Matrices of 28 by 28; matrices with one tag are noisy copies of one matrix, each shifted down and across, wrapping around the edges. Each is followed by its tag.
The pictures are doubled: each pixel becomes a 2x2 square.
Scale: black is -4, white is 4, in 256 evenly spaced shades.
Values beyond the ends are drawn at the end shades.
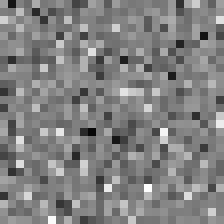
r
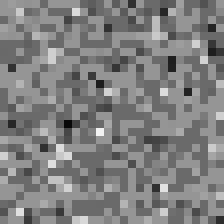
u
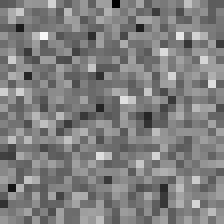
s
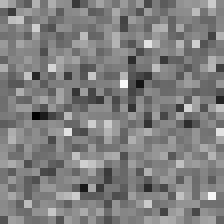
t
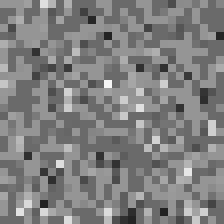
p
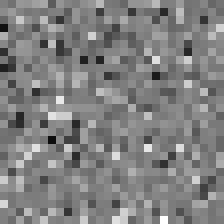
t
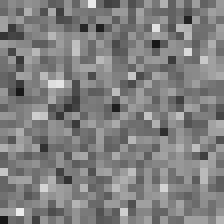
t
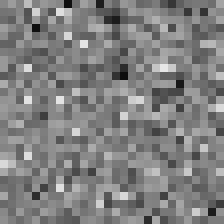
t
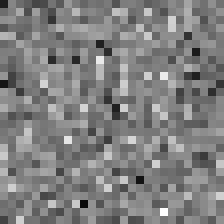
r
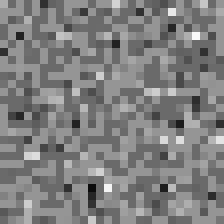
s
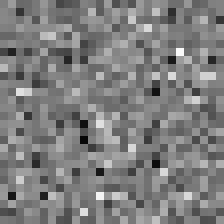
s
